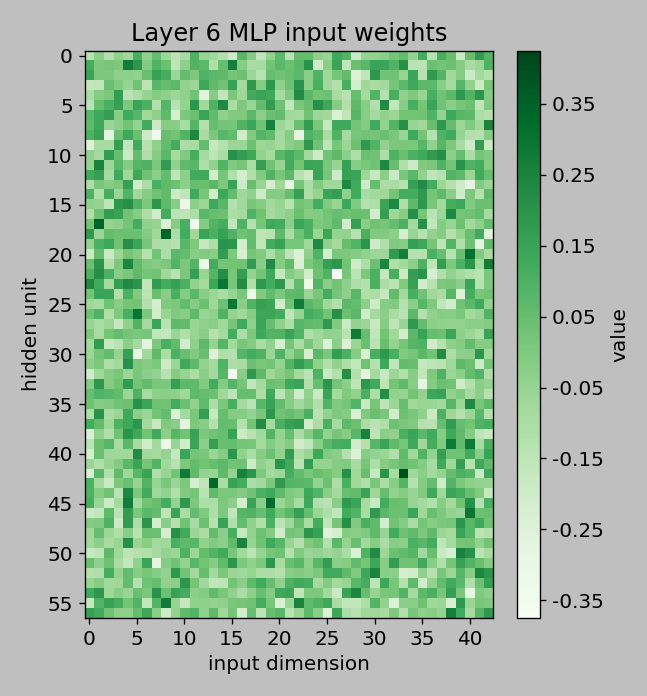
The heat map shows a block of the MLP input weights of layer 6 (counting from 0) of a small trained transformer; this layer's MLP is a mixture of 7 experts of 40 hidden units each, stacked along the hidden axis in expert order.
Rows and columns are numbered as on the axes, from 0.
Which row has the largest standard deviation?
23
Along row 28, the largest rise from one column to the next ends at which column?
28
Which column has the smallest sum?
0
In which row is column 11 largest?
8
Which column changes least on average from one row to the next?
3
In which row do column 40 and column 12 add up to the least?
54
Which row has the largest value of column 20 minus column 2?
43
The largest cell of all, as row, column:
42, 33
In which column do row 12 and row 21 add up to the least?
22
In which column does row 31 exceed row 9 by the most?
4
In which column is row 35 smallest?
29
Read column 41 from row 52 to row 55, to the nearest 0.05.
0.25 0.05 0 0
